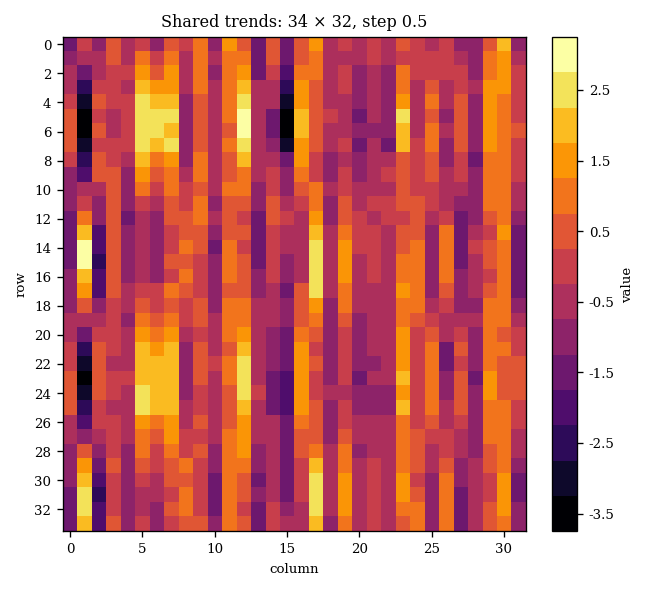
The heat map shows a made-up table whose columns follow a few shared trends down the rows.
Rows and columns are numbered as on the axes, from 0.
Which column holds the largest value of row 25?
5
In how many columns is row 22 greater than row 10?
14
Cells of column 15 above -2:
25
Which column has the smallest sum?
15
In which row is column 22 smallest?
7
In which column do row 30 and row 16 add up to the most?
17
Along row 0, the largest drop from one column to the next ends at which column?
31
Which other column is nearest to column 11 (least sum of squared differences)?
30
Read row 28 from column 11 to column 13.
1 1.5 -1
